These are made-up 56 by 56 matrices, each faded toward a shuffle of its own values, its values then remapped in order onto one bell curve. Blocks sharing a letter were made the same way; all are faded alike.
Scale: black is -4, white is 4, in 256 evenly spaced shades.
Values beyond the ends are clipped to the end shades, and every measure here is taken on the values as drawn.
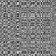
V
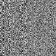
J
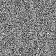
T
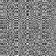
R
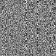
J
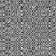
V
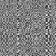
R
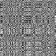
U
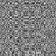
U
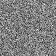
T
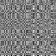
V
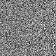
J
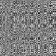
R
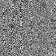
J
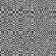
V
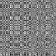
V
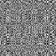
U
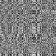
U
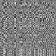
R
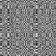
V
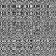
U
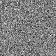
T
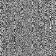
J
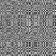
V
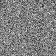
T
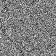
T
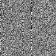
J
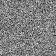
T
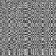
V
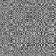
U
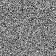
T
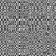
V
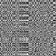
V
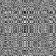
V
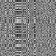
V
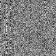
J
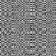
V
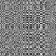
V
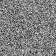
T
